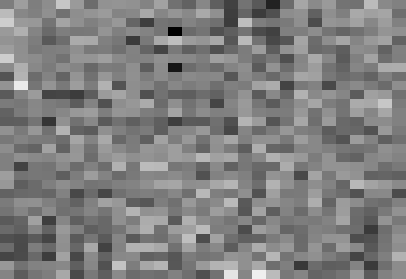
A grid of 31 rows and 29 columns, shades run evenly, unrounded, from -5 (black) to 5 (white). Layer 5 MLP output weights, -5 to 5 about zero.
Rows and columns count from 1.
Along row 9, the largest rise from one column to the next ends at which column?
2
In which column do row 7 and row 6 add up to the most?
1
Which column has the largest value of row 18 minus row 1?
20
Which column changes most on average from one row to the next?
13
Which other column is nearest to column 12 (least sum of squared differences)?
16
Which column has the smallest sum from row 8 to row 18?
25
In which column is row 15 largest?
5
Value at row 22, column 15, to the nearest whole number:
2
